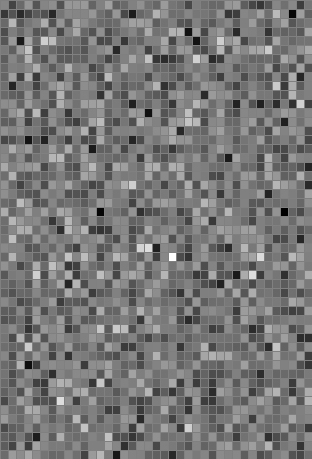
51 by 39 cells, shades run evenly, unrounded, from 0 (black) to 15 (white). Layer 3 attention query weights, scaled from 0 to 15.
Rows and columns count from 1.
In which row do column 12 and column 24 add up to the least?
4
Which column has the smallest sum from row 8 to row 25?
36
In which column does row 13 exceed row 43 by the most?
5
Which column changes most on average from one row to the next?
9
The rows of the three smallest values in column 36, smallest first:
24, 14, 31
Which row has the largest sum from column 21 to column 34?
6
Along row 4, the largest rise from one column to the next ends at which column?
25
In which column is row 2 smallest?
37
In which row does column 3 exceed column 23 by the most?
15
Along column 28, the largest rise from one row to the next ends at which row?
33
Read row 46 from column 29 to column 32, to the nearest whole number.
6 9 9 8
